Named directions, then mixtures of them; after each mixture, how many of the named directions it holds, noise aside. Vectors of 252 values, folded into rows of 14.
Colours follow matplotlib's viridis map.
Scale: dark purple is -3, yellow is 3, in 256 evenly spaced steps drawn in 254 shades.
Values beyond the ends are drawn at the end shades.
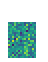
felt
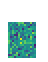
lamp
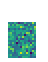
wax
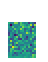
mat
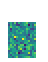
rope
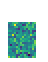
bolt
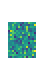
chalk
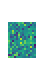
one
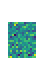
four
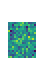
one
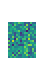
one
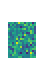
one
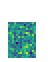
two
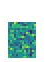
four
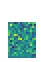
one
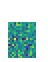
two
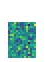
three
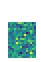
one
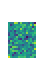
one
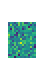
one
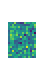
four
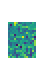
three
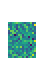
four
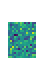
two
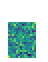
one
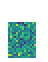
three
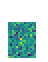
two
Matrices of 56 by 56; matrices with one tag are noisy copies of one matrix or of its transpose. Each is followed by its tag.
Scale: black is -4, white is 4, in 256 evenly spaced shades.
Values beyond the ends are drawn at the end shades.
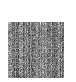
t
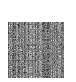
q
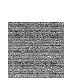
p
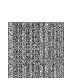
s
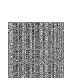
s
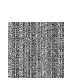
t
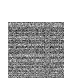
s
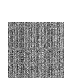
p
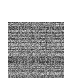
q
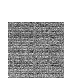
p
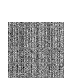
p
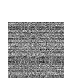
q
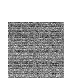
p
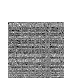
s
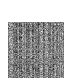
s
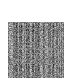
s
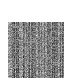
t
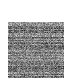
t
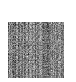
q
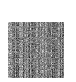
t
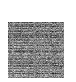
p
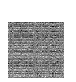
p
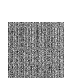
p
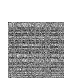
s
